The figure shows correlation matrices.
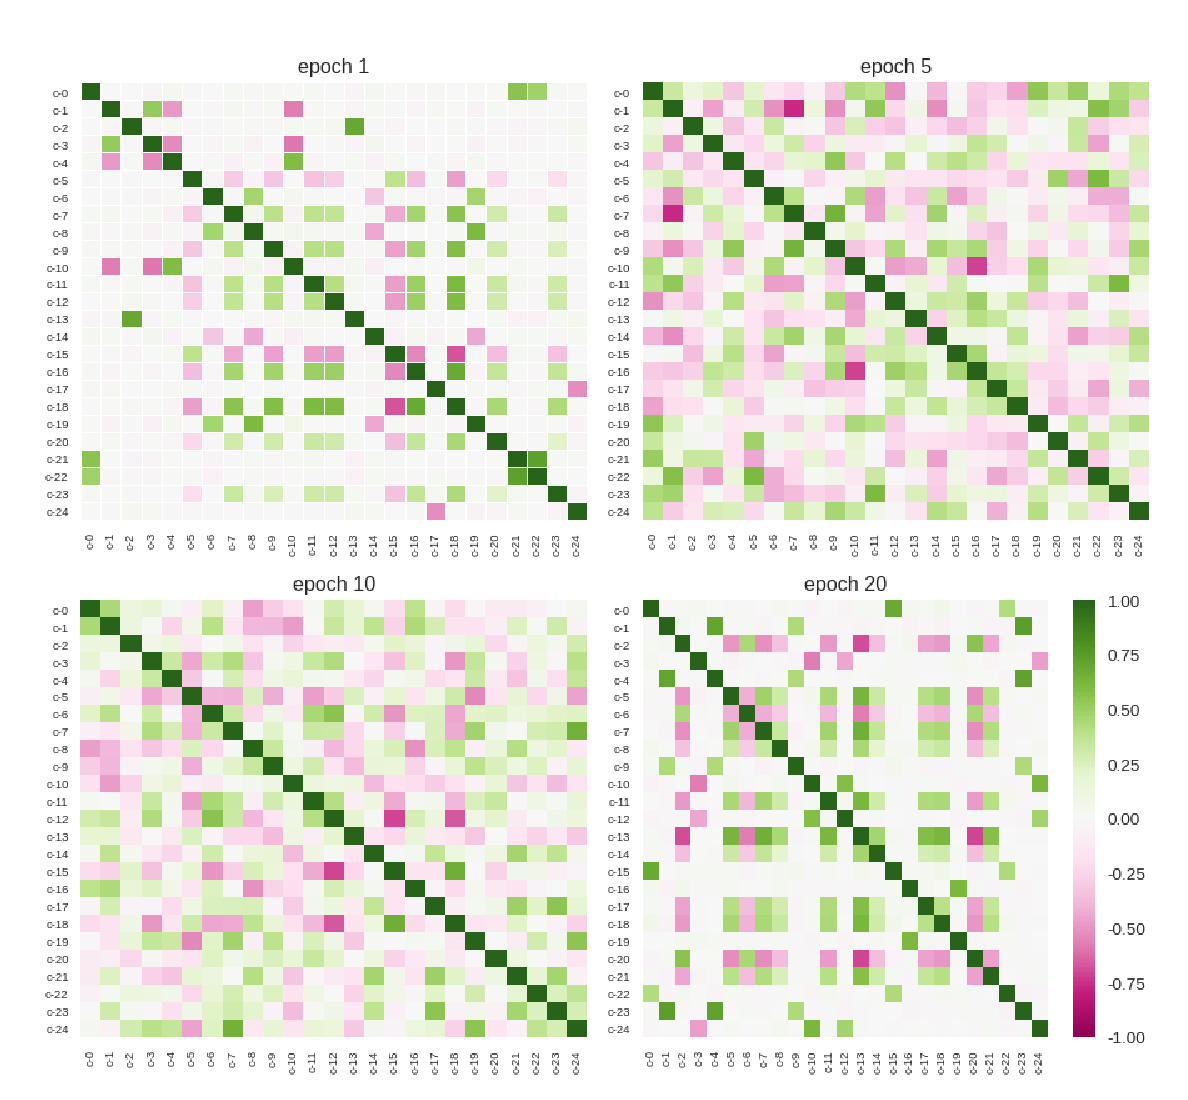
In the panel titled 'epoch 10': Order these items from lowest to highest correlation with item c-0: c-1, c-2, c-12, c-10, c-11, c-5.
c-10, c-5, c-11, c-2, c-12, c-1
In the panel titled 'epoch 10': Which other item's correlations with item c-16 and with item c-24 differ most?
c-7
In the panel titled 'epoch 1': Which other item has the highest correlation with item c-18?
c-16
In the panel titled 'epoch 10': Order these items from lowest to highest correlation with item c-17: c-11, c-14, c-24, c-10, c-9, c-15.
c-10, c-15, c-9, c-11, c-24, c-14
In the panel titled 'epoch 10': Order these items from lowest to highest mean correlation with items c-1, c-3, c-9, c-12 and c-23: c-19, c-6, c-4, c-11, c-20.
c-4, c-20, c-19, c-11, c-6
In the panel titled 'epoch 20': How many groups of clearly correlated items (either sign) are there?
5
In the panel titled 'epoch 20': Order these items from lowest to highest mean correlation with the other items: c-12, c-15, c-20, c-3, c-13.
c-20, c-3, c-12, c-15, c-13
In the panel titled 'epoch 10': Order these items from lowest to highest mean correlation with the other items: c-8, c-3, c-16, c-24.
c-8, c-16, c-3, c-24
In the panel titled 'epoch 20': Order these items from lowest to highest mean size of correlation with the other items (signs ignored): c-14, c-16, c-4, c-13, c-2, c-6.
c-16, c-4, c-14, c-6, c-2, c-13
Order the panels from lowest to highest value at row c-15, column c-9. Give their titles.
epoch 1, epoch 20, epoch 10, epoch 5
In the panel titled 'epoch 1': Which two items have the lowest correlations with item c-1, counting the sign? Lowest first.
c-10, c-4
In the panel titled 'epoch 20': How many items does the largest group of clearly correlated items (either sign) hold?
12
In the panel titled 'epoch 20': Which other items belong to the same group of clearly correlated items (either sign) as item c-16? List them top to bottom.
c-19
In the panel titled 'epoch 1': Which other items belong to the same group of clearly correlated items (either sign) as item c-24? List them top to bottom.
c-17
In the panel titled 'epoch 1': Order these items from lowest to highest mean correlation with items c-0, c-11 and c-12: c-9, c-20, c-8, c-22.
c-8, c-22, c-20, c-9
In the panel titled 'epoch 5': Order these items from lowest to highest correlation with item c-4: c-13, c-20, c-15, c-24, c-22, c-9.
c-20, c-13, c-22, c-24, c-15, c-9
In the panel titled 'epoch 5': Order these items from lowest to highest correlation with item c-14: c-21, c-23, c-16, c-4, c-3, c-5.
c-21, c-23, c-5, c-3, c-16, c-4
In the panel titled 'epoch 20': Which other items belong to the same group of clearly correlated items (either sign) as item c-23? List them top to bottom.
c-1, c-4, c-9
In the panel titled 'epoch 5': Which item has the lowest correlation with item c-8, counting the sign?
c-17
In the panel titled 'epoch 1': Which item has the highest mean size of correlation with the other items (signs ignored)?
c-18
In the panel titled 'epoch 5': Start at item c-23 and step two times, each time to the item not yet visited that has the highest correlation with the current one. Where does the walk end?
c-1
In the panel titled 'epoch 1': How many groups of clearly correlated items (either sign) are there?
6
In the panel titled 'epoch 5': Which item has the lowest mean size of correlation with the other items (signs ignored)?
c-8
